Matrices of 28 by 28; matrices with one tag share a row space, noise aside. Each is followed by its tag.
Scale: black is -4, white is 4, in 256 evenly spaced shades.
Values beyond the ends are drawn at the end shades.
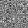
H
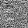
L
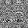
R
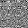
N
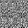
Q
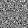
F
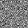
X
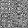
Q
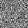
X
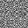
F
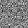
Q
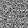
H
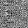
L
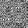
R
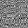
L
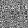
X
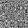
X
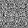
F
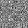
Q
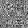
R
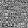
L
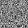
Q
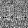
L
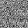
H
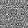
R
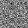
X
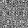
H
